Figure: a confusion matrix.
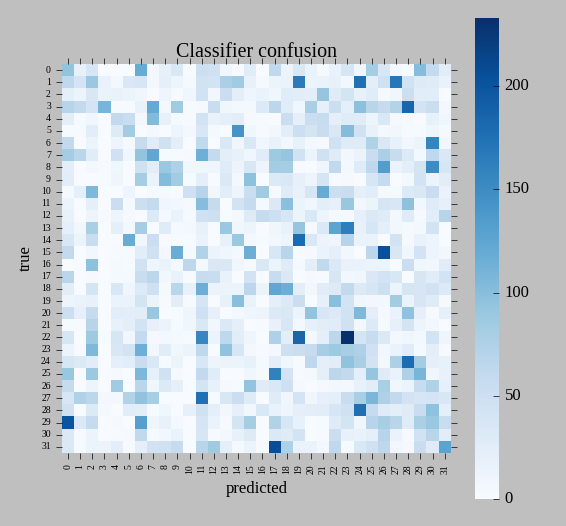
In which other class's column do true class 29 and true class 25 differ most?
0
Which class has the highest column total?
11
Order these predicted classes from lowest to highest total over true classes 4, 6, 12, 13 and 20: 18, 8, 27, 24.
27, 8, 18, 24
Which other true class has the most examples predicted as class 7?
3
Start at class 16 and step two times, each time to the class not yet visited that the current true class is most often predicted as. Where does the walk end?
21
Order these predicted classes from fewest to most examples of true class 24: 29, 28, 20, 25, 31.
31, 25, 20, 29, 28
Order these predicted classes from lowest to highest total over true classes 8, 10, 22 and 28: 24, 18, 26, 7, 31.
7, 31, 18, 26, 24
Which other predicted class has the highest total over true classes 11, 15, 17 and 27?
26
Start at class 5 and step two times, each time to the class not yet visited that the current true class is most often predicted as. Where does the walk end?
19
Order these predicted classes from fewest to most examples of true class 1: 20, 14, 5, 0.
20, 5, 0, 14
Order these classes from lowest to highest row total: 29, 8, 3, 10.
10, 8, 29, 3
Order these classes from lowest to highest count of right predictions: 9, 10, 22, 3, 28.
28, 10, 22, 9, 3
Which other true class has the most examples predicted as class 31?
12
